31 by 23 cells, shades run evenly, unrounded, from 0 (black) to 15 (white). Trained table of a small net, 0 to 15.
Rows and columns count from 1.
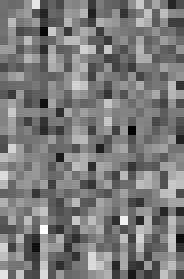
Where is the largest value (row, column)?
26, 6
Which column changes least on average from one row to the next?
15
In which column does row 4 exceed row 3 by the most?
7
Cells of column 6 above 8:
11
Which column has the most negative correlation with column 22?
5
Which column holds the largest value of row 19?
10
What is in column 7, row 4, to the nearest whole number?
12
